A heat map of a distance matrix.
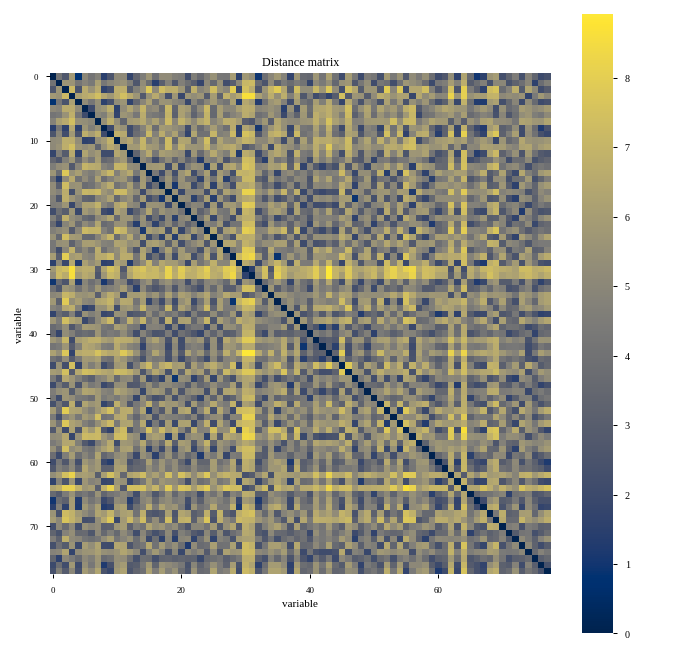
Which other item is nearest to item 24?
14
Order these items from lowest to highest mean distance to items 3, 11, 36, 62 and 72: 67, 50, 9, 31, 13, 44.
50, 44, 13, 31, 67, 9
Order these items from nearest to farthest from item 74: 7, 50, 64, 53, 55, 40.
40, 50, 53, 55, 7, 64
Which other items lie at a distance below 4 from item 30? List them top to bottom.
7, 11, 31, 34, 62, 64
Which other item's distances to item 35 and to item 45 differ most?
28
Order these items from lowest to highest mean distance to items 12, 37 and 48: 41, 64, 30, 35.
41, 35, 30, 64
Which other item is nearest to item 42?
39
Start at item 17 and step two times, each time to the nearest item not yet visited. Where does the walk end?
47
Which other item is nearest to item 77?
60
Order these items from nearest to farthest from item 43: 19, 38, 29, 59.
19, 59, 38, 29
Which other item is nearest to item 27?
16
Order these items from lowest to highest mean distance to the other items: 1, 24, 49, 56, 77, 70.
1, 77, 70, 49, 24, 56
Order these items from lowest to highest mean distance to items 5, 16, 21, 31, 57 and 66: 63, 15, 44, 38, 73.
63, 73, 38, 44, 15
